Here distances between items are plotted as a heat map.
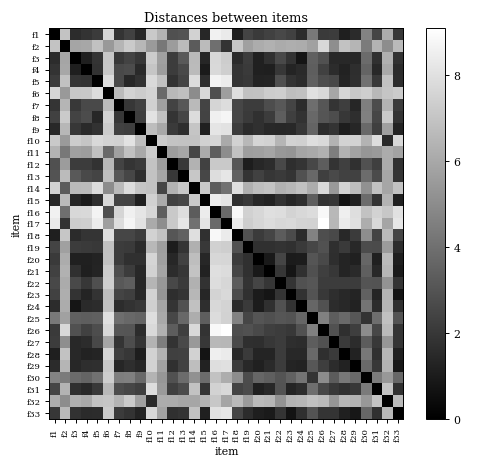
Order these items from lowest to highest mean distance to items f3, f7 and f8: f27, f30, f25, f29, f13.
f29, f27, f13, f25, f30
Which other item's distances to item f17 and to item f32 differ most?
f10
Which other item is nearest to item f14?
f11
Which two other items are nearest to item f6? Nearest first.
f16, f11
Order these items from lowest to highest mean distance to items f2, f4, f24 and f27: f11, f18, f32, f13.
f18, f13, f11, f32
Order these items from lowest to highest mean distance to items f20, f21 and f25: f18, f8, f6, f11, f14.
f8, f18, f11, f14, f6
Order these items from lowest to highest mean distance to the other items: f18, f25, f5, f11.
f5, f18, f25, f11
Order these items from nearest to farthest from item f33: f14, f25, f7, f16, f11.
f7, f25, f11, f14, f16
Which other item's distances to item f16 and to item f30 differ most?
f25
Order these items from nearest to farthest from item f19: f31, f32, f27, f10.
f27, f31, f32, f10
